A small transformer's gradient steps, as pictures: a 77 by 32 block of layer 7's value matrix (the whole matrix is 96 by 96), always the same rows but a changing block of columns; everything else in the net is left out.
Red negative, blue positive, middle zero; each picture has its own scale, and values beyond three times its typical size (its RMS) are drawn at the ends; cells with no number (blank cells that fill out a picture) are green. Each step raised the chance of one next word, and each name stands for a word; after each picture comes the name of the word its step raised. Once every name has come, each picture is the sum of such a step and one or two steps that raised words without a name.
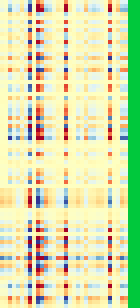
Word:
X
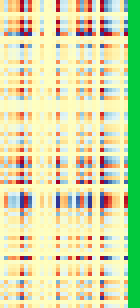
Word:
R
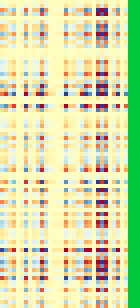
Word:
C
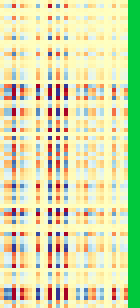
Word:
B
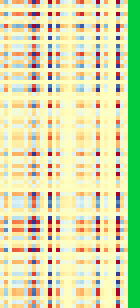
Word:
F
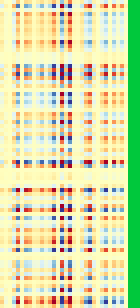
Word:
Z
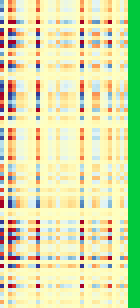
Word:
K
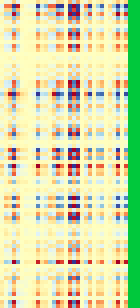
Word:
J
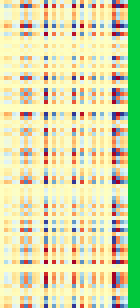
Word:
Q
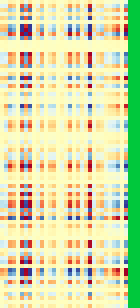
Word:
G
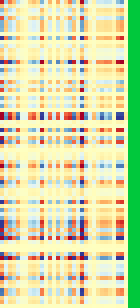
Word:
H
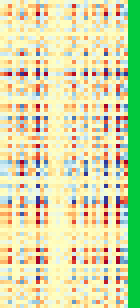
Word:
C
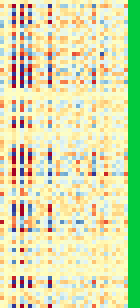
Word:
F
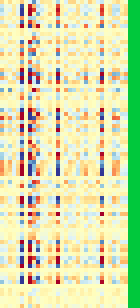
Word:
Q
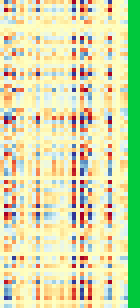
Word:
B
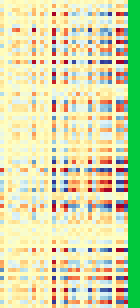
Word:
C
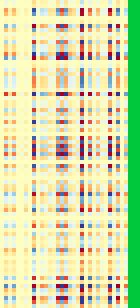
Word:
F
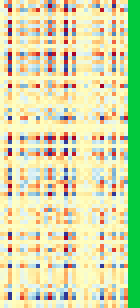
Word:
B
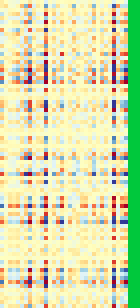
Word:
G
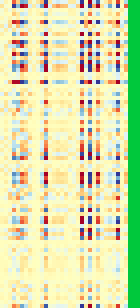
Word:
K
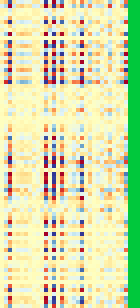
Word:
Z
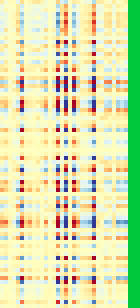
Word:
H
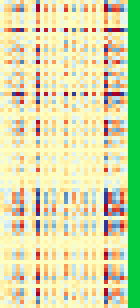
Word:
R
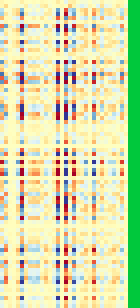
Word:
Q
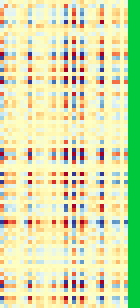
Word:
Q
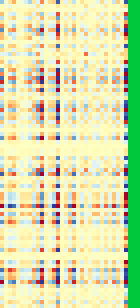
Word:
G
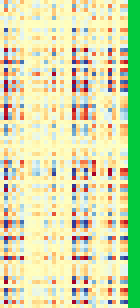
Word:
H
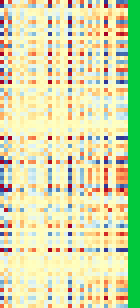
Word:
Z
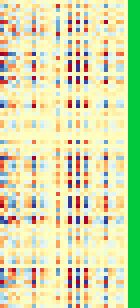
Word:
G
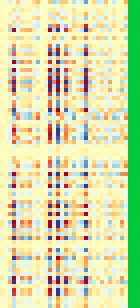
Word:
H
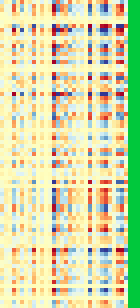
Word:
Q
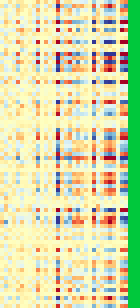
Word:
X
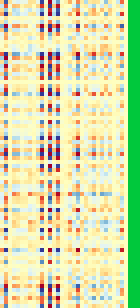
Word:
F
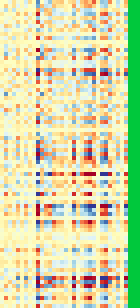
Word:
C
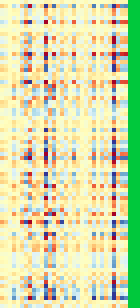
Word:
B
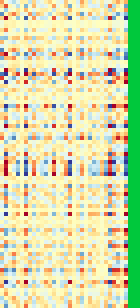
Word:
X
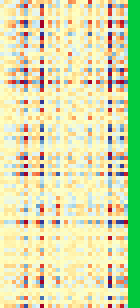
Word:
R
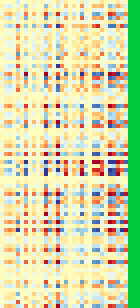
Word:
F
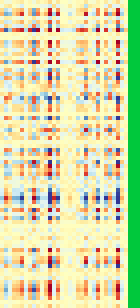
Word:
J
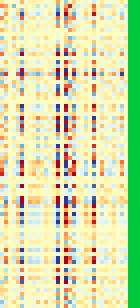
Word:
C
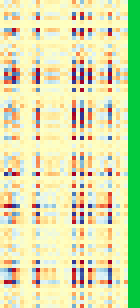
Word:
G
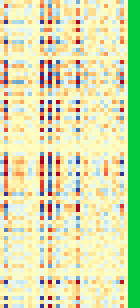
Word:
K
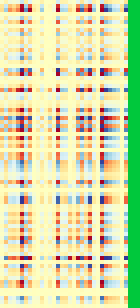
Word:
X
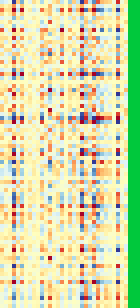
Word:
B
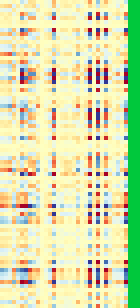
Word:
G
